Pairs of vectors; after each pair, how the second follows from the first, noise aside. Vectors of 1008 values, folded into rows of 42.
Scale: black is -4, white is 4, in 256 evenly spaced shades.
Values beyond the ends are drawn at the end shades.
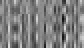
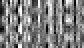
reversed, negated, scaled up.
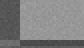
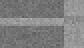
wrapped around, negated, shrunk.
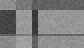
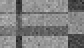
wrapped around.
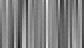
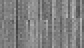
wrapped around, negated, shrunk.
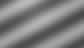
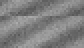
wrapped around, shrunk.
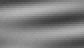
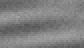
reversed, shrunk.
